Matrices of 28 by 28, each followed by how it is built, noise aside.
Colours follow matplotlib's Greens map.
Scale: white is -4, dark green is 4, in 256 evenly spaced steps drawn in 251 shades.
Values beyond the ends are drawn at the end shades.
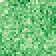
smooth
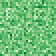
repeating columns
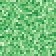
noise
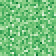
repeating rows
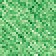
Toeplitz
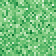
Toeplitz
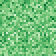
repeating columns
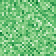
Toeplitz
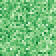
repeating rows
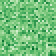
blocks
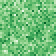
smooth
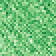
Toeplitz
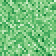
Toeplitz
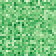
blocks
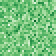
repeating rows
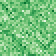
Toeplitz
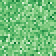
noise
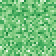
repeating columns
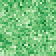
smooth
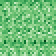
repeating columns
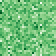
uneven columns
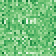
low rank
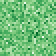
noise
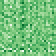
low rank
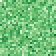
noise
